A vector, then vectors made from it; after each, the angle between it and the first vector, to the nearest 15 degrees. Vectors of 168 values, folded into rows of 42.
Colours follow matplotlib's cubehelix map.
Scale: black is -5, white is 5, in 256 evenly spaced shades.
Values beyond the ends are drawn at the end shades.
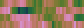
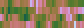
75 degrees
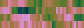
15 degrees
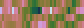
75 degrees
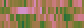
150 degrees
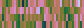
120 degrees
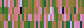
90 degrees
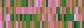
120 degrees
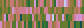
120 degrees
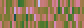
120 degrees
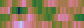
45 degrees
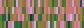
90 degrees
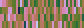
90 degrees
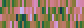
120 degrees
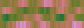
60 degrees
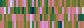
60 degrees
